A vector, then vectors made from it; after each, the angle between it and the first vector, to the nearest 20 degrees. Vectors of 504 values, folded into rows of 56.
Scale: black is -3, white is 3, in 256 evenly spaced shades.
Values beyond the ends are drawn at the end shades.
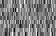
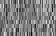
120 degrees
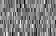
140 degrees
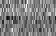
80 degrees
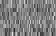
40 degrees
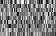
100 degrees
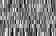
160 degrees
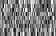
60 degrees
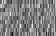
120 degrees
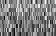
80 degrees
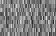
100 degrees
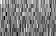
80 degrees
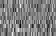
40 degrees
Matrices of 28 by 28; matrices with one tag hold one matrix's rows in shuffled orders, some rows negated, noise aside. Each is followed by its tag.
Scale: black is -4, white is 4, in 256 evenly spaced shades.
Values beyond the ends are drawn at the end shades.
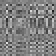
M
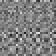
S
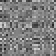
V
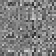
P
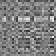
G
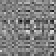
G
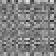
G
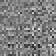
P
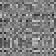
V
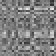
G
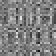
S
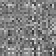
P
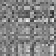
G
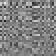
V
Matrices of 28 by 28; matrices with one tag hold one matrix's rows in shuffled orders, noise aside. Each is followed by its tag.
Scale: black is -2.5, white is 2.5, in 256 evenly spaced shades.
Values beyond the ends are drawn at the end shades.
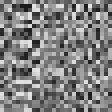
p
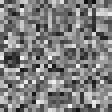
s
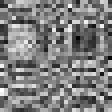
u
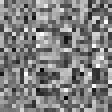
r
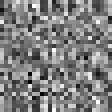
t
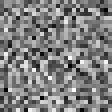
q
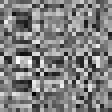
p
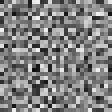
t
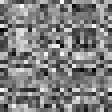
u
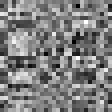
u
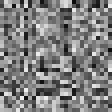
r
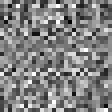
q
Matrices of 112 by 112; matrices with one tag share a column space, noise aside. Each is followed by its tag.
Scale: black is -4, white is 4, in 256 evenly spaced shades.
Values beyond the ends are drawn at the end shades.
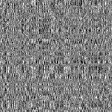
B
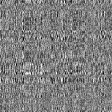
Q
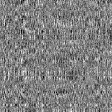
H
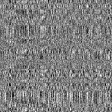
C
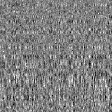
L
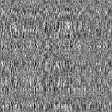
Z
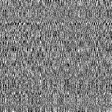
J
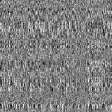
Z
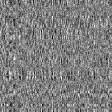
H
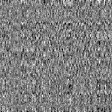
J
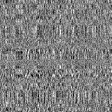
C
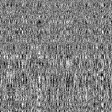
L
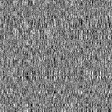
H
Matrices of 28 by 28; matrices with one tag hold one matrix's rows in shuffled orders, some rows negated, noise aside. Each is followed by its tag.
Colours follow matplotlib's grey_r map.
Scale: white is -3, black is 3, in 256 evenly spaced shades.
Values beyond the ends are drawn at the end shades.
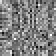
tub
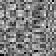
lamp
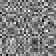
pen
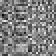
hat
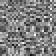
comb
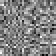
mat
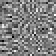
tub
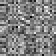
comb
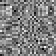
tub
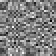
comb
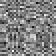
comb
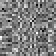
tub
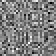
pen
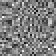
tub
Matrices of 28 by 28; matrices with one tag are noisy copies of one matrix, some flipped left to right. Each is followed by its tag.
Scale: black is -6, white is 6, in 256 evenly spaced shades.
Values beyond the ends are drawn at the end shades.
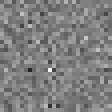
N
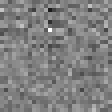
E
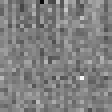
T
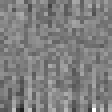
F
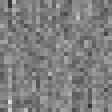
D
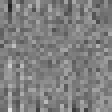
D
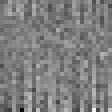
F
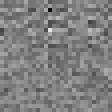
E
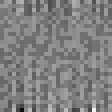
F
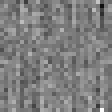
D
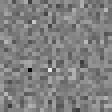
N
